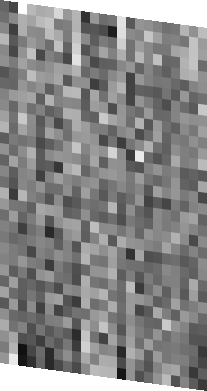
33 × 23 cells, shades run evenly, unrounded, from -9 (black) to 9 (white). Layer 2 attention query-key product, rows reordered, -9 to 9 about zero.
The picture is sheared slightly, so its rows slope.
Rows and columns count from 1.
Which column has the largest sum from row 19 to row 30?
10
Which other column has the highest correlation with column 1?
18
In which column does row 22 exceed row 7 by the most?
11
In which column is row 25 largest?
15
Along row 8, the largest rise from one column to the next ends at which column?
23
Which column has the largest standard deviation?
9
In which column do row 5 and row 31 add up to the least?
5
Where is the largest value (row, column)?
1, 3
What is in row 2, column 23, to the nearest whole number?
2
